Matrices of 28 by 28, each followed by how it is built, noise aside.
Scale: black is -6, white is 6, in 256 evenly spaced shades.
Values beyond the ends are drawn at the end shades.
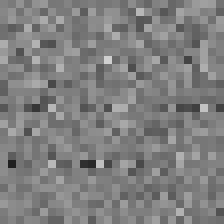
uneven rows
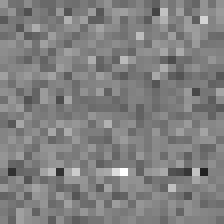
uneven rows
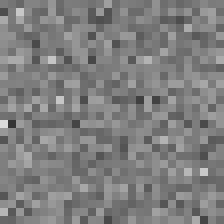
uneven rows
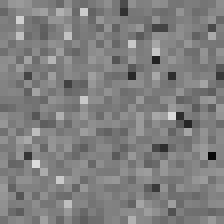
sparse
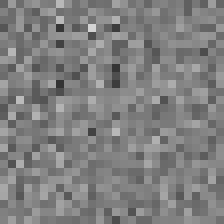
low rank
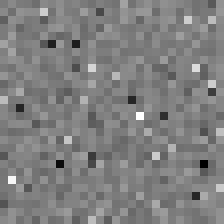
sparse
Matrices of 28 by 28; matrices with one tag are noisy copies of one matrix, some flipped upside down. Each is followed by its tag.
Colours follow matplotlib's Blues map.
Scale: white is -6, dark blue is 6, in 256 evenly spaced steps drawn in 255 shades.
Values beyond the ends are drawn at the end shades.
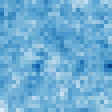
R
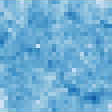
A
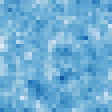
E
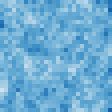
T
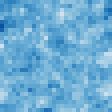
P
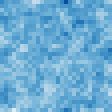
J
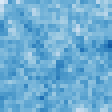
R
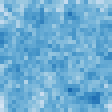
A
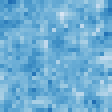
P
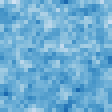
J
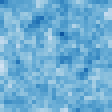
E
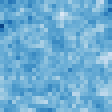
P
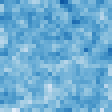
J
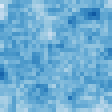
A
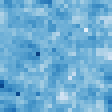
P
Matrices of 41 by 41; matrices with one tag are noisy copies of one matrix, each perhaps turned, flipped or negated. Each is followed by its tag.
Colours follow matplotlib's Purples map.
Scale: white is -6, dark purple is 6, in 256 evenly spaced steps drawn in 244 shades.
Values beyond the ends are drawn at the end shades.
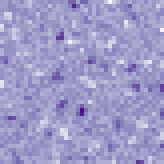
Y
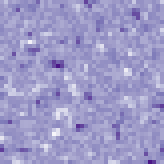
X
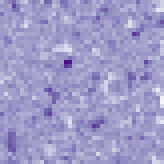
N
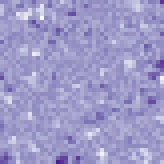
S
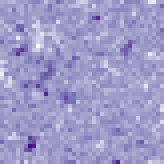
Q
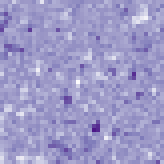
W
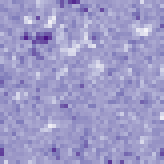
Q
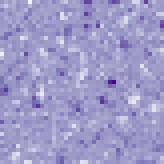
Y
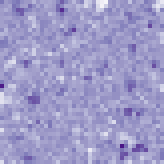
S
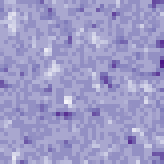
N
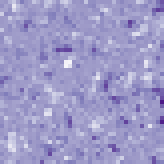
N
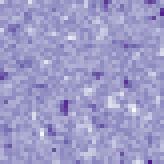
X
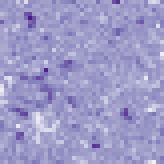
Q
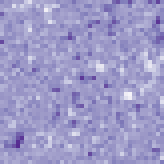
W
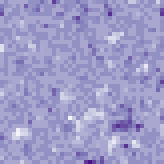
Q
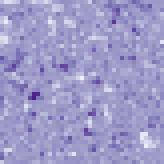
W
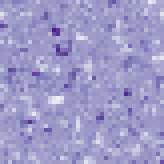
X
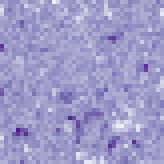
Q
